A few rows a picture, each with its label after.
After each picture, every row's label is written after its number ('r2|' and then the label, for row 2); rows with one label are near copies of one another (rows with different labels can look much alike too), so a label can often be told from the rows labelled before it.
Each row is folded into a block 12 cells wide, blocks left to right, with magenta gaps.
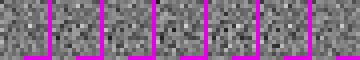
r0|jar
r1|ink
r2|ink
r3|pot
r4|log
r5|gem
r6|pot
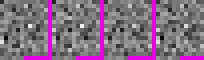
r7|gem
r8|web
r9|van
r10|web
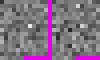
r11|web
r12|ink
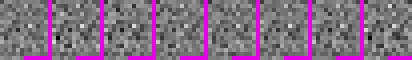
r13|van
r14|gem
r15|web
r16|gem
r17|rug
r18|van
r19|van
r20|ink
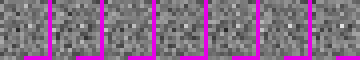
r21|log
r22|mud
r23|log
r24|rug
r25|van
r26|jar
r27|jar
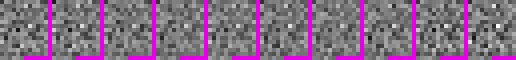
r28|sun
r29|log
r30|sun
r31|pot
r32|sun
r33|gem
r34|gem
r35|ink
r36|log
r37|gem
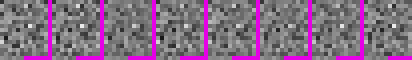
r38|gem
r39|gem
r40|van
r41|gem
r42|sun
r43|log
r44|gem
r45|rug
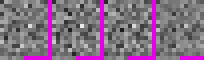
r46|sun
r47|rug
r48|log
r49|log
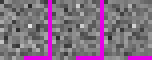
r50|sun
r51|gem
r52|van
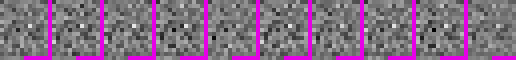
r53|van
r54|rug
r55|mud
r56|van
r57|ink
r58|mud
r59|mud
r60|log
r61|van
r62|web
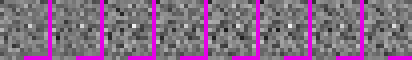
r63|mud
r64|jar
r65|web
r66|pot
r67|van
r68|van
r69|web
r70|van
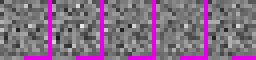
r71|sun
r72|gem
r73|log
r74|log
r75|van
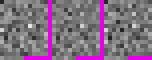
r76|jar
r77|mud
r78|jar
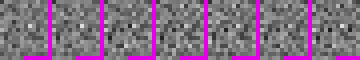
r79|pot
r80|jar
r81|ink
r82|ink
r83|rug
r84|ink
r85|sun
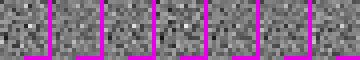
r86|gem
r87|pot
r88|jar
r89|pot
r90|ink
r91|ink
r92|mud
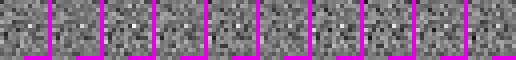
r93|web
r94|mud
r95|mud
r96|web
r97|pot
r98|pot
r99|web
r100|jar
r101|web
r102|jar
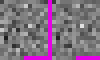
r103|ink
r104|pot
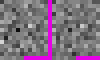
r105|van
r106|log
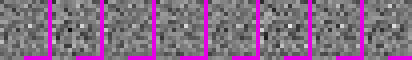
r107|jar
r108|van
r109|sun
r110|rug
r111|log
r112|web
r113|rug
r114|mud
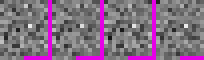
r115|gem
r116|mud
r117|van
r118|rug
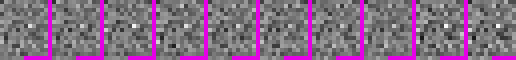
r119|rug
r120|pot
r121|jar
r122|gem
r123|log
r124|sun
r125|mud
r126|sun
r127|jar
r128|jar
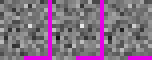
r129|mud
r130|jar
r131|mud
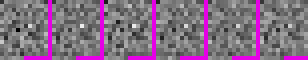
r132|van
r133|jar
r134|pot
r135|van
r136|van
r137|pot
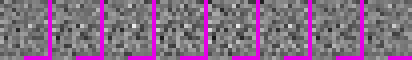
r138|sun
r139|ink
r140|mud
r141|ink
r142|jar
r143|log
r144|ink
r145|pot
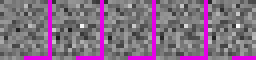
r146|van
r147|jar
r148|gem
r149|rug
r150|jar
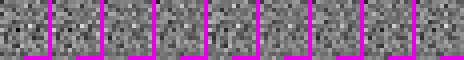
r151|log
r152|log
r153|jar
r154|pot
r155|sun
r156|sun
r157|pot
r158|log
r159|rug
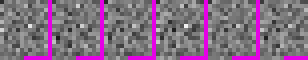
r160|log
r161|gem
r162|pot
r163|sun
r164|log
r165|ink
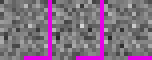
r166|pot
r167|mud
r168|jar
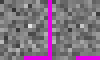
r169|gem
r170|log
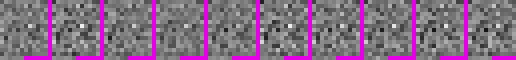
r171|jar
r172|rug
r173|mud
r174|sun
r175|van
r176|rug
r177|jar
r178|sun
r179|mud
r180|van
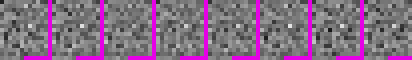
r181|pot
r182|sun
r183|sun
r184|log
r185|sun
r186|mud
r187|rug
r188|sun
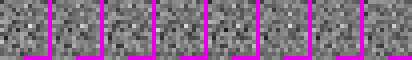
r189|van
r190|van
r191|ink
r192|log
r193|pot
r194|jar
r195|ink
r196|gem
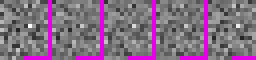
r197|mud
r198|web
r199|rug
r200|rug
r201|mud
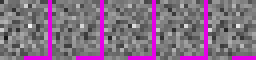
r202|mud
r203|gem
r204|mud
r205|web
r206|van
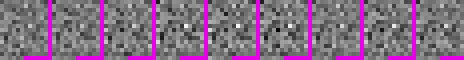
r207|gem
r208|pot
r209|van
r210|pot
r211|mud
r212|van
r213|gem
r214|web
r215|van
